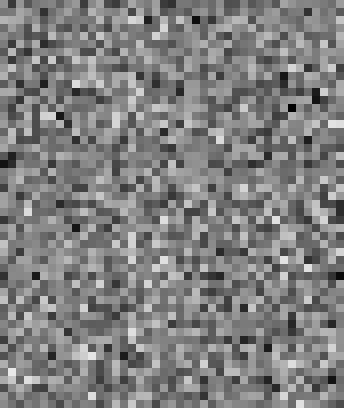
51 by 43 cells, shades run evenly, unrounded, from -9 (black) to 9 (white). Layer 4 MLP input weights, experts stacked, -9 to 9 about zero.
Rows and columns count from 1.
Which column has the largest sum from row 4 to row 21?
24
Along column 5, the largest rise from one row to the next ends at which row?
36
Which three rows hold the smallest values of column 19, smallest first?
3, 30, 26
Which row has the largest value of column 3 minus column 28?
35
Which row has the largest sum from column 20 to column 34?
34
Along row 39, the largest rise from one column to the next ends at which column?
32
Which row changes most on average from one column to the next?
44
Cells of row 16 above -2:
36
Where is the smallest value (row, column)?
14, 37
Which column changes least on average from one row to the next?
25
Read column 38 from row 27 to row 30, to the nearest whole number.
-4 -3 2 -3
